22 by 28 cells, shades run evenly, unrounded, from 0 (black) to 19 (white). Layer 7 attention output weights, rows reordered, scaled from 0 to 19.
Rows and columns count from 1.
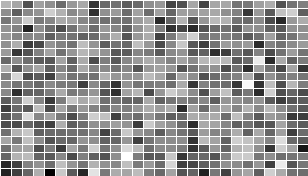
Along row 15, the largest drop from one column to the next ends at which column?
11
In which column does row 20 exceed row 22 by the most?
2
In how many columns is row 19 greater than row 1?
14
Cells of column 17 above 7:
15
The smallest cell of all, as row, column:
22, 5
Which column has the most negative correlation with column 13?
19
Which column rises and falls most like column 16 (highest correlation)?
12
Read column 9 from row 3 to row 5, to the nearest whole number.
9 8 8
